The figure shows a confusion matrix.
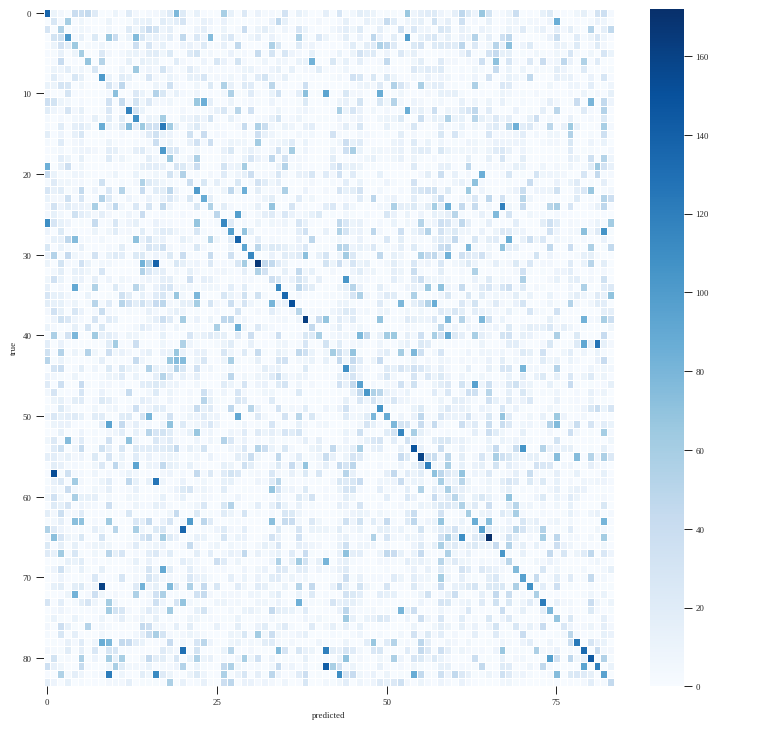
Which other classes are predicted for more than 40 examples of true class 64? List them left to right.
0, 10, 13, 20, 69, 73
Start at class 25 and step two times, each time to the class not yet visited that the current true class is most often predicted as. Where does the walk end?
68
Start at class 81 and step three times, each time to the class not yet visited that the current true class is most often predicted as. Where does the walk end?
20
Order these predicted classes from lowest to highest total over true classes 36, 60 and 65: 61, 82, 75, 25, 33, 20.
25, 20, 75, 82, 33, 61
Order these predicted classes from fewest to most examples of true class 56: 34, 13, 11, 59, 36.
11, 34, 36, 59, 13
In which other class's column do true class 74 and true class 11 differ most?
52
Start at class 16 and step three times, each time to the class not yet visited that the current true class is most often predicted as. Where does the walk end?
17
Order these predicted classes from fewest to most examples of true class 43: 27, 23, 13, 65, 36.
36, 65, 23, 13, 27
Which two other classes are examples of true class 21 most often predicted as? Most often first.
63, 14
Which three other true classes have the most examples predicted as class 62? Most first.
29, 22, 19
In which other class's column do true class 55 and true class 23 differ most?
75
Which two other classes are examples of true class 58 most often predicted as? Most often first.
16, 4
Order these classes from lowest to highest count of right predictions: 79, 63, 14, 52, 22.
14, 63, 22, 52, 79
